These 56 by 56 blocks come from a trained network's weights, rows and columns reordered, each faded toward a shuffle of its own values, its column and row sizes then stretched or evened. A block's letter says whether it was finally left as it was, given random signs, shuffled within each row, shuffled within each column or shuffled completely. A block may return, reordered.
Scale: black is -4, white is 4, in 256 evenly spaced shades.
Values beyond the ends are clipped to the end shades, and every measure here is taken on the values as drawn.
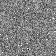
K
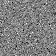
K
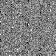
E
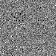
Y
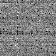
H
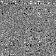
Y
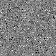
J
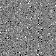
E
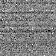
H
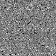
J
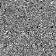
Y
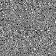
J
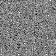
E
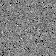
K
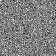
K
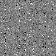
E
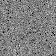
K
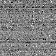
H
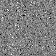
J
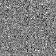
Y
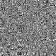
H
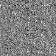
Y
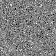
K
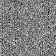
E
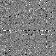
Y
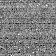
J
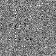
Y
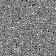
K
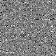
Y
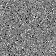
K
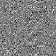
H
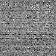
H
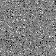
E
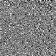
H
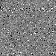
J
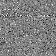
J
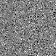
E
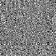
H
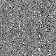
E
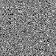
H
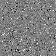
J
